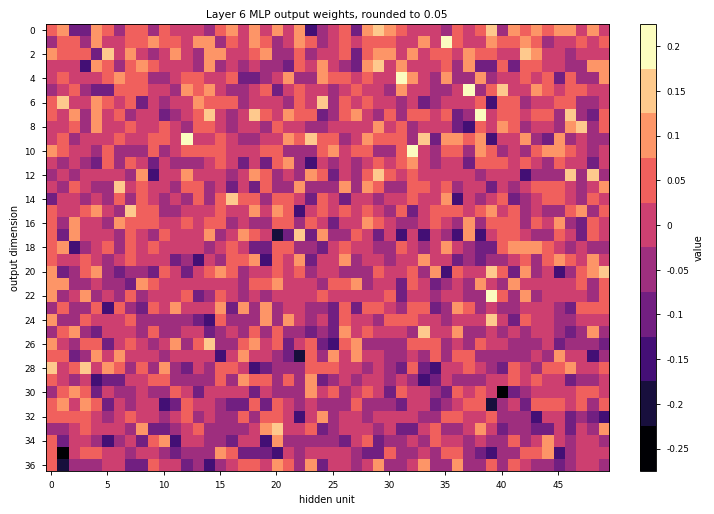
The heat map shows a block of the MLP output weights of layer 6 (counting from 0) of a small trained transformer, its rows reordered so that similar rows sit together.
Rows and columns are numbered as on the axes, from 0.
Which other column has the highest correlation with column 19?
11
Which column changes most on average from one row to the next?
39
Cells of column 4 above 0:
13
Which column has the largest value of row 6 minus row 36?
1
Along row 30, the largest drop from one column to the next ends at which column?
40
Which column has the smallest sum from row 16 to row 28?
31
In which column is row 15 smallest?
22
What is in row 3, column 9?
0.05
